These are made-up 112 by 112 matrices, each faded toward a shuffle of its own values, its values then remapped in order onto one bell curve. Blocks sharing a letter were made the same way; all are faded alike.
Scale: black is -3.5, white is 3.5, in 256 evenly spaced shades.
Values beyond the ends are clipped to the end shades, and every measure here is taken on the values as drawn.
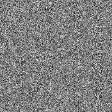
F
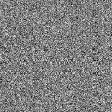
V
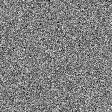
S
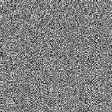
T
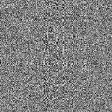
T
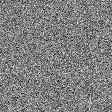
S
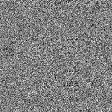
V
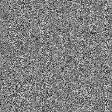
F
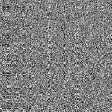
T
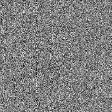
F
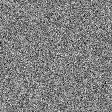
S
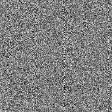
F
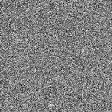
V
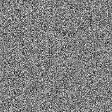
F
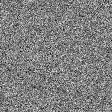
S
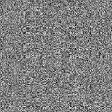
T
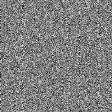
F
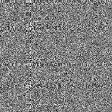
T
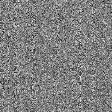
F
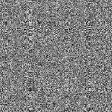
T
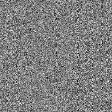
F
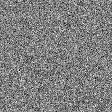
S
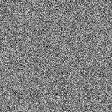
V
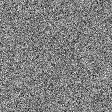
S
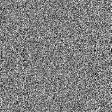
F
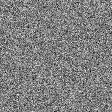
S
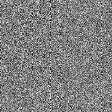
F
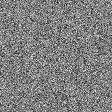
S
